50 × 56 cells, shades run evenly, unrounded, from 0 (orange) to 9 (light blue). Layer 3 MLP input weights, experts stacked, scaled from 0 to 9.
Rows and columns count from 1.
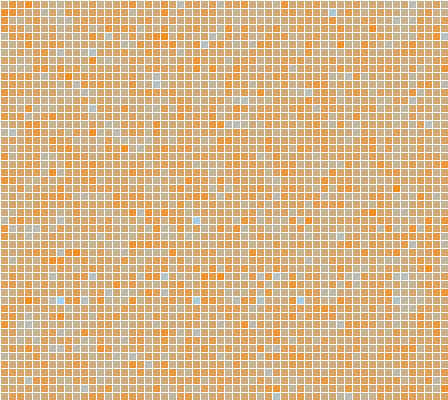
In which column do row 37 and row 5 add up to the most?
14
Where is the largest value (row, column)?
38, 8
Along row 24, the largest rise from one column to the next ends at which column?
51
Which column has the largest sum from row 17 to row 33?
2
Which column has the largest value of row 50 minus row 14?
35
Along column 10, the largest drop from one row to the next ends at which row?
32
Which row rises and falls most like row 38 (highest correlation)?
28
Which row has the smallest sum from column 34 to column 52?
45
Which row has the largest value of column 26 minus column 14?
6
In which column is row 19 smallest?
16
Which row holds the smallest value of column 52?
29
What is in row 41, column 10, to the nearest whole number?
5
